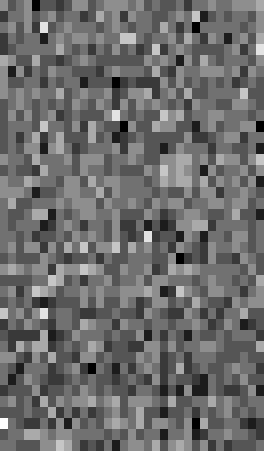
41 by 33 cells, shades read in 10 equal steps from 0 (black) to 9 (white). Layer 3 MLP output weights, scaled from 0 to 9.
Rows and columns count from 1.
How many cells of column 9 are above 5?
2
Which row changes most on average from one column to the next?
39
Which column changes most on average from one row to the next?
6
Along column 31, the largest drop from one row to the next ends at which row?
30
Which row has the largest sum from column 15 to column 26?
17
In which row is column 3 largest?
32
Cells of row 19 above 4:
14
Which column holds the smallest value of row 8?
15
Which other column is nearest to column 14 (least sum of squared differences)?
18
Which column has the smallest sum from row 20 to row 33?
21
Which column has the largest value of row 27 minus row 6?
23
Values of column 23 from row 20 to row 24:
4 5 1 5 0
